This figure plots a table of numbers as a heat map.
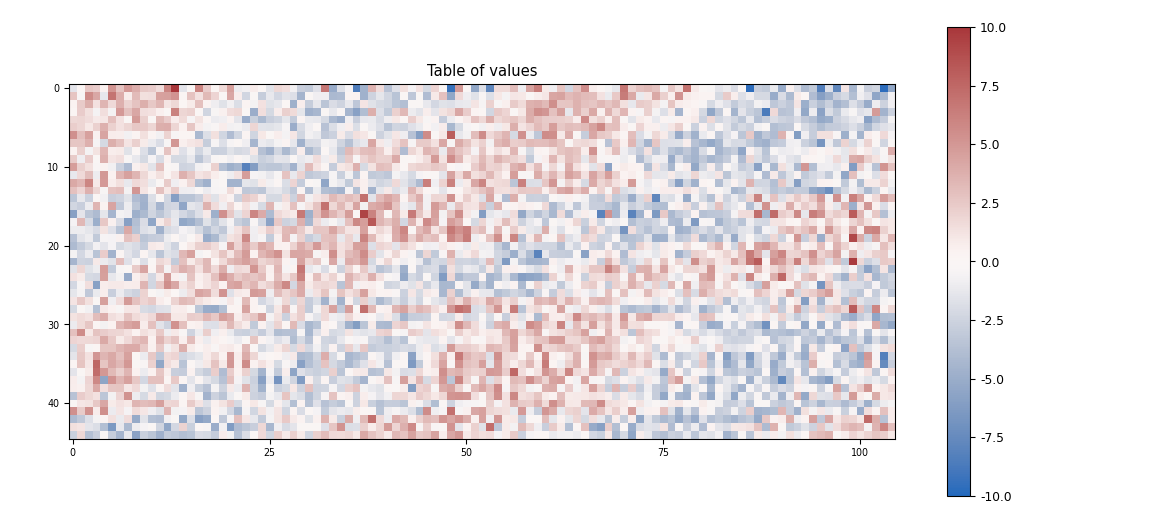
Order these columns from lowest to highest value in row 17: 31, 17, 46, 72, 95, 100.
72, 17, 95, 31, 100, 46
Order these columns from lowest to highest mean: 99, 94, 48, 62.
94, 99, 62, 48
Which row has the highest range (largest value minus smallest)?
0
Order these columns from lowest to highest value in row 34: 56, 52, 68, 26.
26, 56, 52, 68
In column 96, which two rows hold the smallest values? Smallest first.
13, 37
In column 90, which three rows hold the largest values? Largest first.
24, 21, 22
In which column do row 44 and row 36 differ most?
3
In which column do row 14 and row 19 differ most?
95
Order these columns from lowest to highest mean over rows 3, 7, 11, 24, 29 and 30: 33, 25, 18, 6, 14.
25, 33, 18, 14, 6
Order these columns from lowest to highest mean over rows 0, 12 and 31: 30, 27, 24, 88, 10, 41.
88, 30, 27, 24, 41, 10
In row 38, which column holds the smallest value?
43
